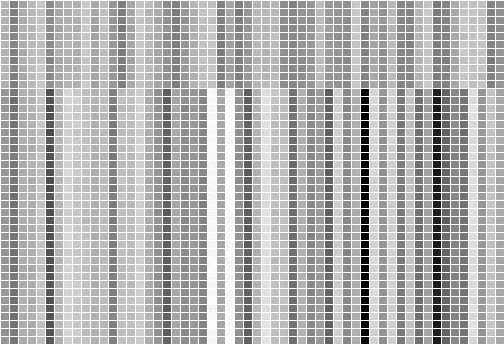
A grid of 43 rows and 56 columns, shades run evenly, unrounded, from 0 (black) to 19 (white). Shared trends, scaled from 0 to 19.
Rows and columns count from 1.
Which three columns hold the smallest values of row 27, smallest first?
41, 49, 6
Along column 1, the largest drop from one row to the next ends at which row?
12
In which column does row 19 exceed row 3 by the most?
26
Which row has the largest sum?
9
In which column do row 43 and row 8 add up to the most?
24
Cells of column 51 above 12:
11
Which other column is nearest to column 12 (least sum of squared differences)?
31
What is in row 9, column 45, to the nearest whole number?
10
